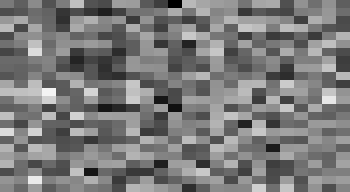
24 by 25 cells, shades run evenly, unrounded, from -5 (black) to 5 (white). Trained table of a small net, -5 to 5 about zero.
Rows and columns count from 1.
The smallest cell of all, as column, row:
13, 1
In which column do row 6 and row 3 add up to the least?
14
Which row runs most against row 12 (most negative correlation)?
22
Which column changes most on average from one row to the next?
21
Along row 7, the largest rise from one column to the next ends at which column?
3
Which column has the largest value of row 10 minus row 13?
12
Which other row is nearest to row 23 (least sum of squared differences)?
6
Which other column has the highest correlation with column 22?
10
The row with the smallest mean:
2
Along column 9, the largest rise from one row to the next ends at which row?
15
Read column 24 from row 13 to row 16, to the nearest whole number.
4 -1 -1 1
